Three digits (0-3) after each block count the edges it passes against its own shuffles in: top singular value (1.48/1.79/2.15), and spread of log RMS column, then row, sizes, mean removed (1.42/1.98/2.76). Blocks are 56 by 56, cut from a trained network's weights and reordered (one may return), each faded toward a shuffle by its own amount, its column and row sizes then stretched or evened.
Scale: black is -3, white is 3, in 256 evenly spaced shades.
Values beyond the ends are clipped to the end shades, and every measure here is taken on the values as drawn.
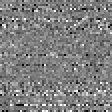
0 0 3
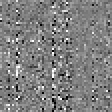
0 3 1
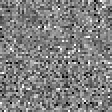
0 0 2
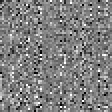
1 3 0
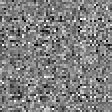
2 1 2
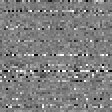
1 0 3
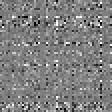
0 3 3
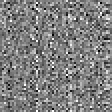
2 2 0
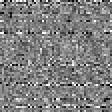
3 0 3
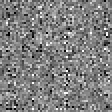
0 2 1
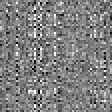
3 3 1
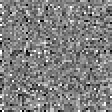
0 1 2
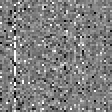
1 2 0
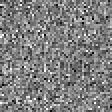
0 0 0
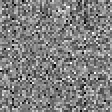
2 0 0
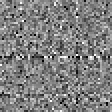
2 0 1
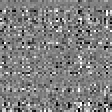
2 2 3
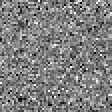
1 0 0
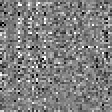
2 2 2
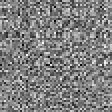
3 1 0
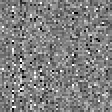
0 2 0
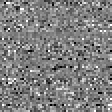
0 0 3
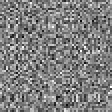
3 1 0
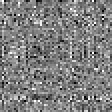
2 1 2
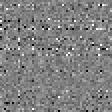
1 1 2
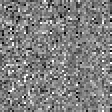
0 2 0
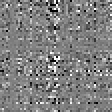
1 3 3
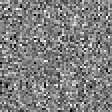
1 2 1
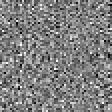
2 1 0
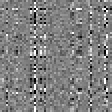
3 3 1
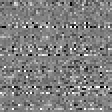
1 0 3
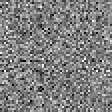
2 0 0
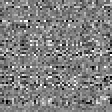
2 0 3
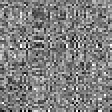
3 1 2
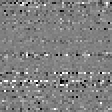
1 1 3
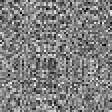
3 1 0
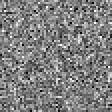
0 0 0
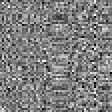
3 1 1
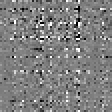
1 3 3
